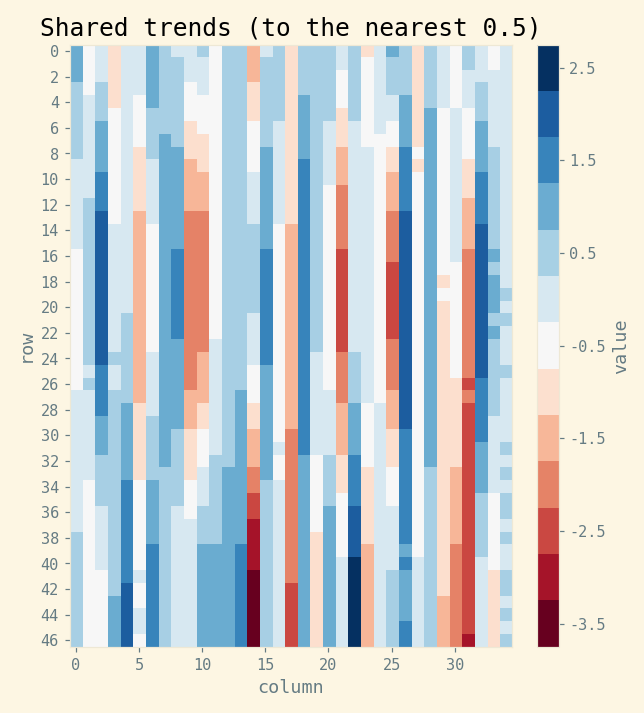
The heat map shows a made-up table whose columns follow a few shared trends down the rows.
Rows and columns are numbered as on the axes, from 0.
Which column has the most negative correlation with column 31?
3
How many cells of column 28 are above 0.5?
28
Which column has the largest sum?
26
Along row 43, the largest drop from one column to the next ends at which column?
14
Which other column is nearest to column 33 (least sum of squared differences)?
1
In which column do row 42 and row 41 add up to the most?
22
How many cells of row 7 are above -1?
30
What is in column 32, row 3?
0.5
